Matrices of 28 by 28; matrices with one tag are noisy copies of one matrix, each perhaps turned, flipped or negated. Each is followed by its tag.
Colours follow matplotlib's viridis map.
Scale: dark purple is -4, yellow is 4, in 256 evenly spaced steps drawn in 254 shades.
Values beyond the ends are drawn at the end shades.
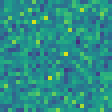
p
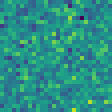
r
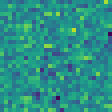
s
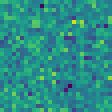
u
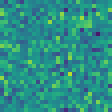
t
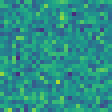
p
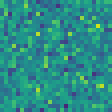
s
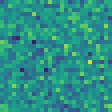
s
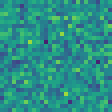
p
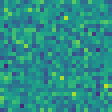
p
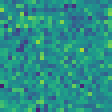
t
